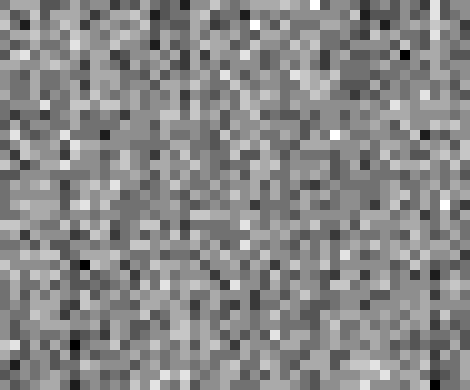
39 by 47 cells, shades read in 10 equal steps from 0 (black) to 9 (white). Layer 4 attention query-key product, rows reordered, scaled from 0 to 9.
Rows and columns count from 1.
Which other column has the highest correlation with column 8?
44
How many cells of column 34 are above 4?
21
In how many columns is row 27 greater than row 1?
22
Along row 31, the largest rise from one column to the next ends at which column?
9
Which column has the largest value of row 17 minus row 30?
26
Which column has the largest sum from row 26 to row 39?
19
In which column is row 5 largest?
8
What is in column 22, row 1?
7
